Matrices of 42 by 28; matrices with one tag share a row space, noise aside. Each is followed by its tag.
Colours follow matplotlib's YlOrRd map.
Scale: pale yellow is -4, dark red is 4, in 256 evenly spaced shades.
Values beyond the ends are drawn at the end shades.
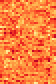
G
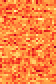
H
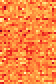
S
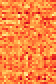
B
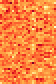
H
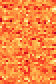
B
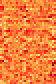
S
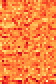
B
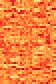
G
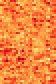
G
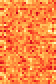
S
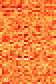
B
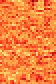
H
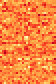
B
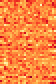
S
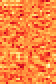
G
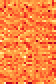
S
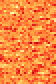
G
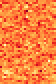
B
